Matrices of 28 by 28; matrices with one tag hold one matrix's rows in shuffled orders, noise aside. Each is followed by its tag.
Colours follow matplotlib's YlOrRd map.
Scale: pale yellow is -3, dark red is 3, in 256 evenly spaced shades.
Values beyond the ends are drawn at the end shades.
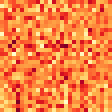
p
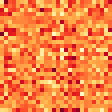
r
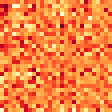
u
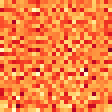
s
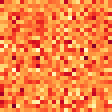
s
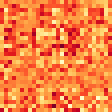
r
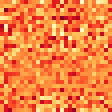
r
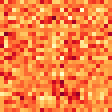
r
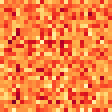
p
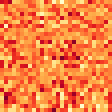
r
